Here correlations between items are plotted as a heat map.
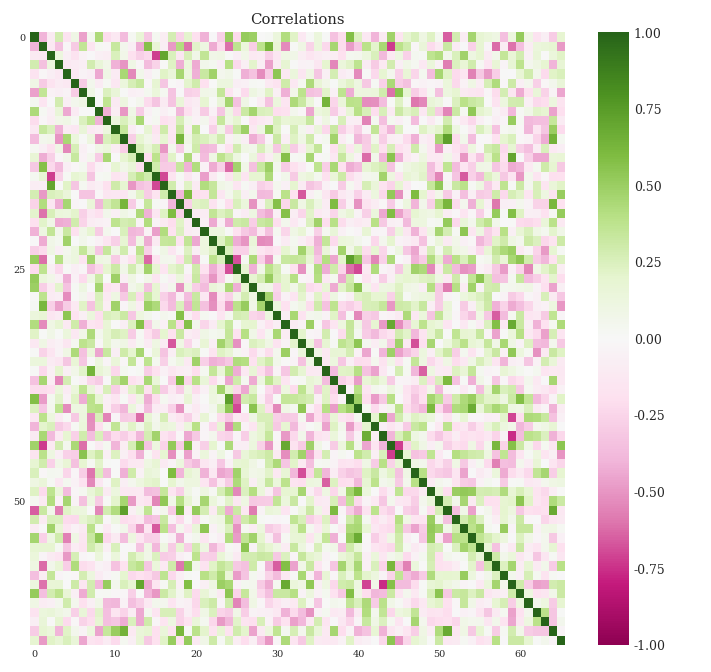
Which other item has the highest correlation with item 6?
45
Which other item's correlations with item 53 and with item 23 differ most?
13
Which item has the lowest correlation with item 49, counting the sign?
25
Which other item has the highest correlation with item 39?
24
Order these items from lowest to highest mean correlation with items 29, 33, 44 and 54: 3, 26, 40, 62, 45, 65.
62, 65, 3, 45, 26, 40
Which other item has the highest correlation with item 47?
17
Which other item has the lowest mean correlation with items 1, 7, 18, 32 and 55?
57
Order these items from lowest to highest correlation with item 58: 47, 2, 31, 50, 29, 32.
47, 29, 31, 32, 50, 2
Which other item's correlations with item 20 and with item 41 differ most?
43
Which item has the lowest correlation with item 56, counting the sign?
4
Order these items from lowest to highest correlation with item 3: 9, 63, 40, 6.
6, 9, 63, 40
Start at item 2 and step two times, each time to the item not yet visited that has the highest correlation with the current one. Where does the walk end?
50
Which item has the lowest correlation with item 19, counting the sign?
1
